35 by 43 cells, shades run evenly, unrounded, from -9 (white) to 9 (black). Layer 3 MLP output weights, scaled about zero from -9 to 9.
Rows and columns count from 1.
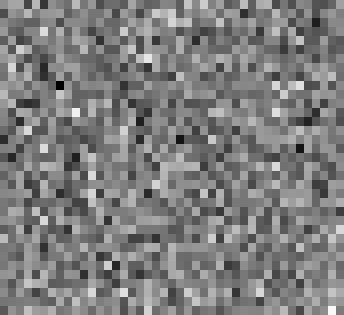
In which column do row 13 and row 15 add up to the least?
4
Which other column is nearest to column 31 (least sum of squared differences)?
34
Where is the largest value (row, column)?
10, 8
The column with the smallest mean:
42
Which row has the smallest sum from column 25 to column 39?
13
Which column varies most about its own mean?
6
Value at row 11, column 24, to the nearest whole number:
-3
